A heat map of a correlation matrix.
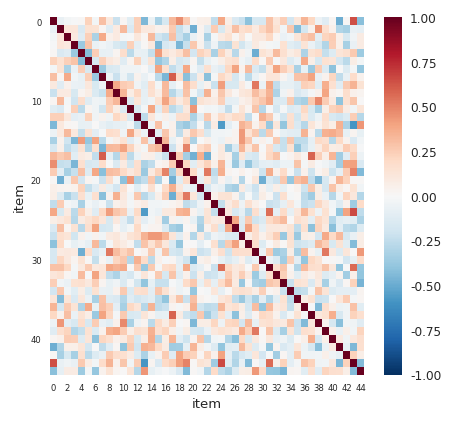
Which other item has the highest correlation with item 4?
15
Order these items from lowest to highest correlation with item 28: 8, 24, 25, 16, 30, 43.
43, 24, 30, 8, 16, 25
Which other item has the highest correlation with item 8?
29
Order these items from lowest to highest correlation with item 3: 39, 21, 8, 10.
39, 10, 8, 21
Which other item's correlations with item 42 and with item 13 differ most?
24
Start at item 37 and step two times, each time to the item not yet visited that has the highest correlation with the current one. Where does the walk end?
7
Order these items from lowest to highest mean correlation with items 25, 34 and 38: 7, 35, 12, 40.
40, 35, 7, 12
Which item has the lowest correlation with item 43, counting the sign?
13
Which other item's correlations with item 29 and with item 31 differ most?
44
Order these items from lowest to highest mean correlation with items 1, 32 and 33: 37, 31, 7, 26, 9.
9, 37, 7, 26, 31
